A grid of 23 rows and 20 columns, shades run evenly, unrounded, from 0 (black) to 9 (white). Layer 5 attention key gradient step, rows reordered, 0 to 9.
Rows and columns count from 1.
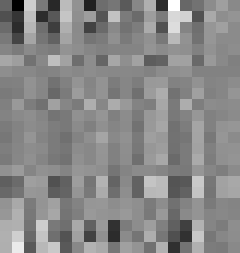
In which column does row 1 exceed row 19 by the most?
15
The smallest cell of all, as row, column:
1, 2
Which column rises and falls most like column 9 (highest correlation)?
17
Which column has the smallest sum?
5
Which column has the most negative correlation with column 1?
3
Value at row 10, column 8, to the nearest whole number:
6
